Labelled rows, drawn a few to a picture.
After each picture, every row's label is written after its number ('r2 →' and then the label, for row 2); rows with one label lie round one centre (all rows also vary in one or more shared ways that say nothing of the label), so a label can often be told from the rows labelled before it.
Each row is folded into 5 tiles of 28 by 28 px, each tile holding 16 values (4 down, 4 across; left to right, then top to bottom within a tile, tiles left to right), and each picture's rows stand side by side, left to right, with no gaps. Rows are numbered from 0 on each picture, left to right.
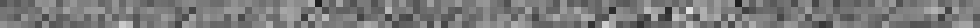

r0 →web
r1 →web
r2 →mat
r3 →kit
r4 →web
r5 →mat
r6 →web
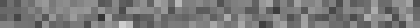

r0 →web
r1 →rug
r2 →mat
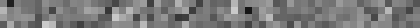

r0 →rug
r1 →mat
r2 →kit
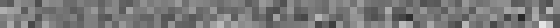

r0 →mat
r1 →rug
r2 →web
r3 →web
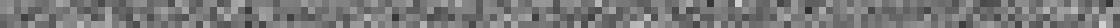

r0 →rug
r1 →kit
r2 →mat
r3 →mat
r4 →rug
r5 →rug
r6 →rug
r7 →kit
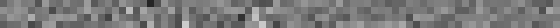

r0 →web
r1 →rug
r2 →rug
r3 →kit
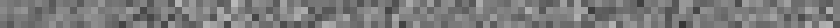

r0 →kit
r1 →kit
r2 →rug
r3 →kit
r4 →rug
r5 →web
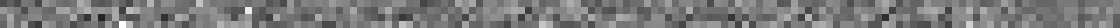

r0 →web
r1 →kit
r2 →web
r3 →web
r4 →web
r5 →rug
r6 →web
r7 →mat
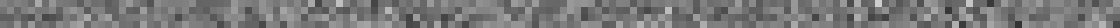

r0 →rug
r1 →mat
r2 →rug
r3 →kit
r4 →mat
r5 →mat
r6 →rug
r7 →rug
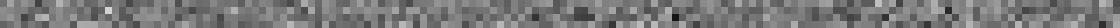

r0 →kit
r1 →mat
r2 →mat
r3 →mat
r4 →mat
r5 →web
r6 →web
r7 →mat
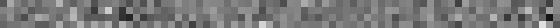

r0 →web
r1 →web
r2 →mat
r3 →web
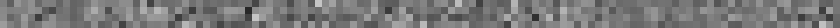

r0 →mat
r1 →rug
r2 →rug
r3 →mat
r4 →mat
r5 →web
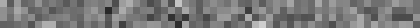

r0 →rug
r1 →rug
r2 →web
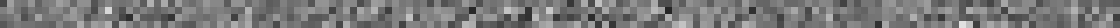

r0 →web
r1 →kit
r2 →kit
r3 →web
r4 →rug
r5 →mat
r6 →web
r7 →mat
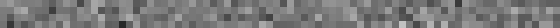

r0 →kit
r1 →web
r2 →web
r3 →mat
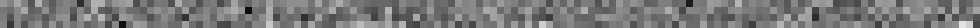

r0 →kit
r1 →web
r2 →rug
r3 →web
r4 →kit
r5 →mat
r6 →web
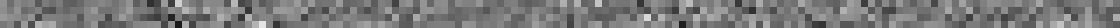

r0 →mat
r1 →rug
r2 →rug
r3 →rug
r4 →rug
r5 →kit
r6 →web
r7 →rug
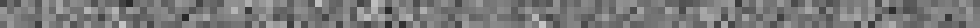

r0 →kit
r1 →web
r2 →kit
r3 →rug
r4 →kit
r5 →mat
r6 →mat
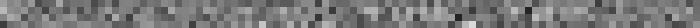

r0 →rug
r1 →mat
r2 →mat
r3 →rug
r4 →kit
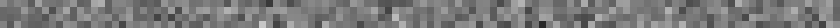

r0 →kit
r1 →kit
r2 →rug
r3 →kit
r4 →kit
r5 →web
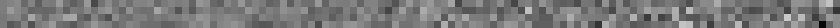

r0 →web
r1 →kit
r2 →rug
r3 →mat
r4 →web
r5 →mat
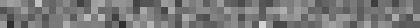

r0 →kit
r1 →mat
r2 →rug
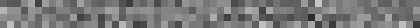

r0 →mat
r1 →web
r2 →rug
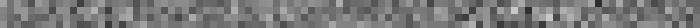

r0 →kit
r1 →mat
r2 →rug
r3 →kit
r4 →mat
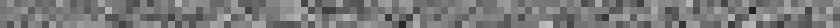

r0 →kit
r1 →rug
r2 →web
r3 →web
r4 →web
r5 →web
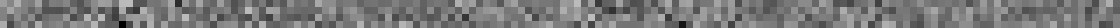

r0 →mat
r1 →mat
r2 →web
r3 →web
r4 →mat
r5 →mat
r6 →mat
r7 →rug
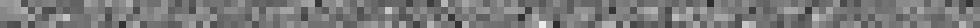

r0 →web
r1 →kit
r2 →mat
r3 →rug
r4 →kit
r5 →rug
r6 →kit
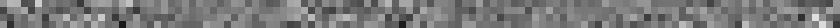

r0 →web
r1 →kit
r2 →web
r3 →rug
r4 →web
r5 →rug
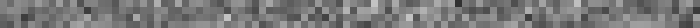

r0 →rug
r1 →rug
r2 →kit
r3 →mat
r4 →rug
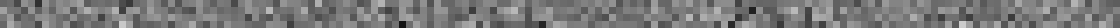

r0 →kit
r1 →web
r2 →kit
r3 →kit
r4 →mat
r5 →mat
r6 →web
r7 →kit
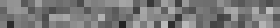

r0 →web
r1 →mat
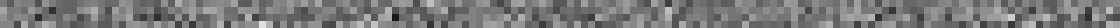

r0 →mat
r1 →web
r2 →mat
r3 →kit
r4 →kit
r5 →web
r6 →mat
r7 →web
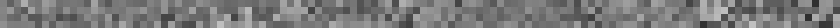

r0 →mat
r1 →rug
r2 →rug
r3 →mat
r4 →kit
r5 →rug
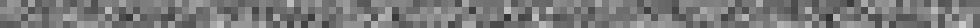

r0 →web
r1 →rug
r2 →kit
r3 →web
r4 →rug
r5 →rug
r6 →mat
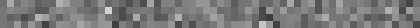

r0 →kit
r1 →web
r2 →kit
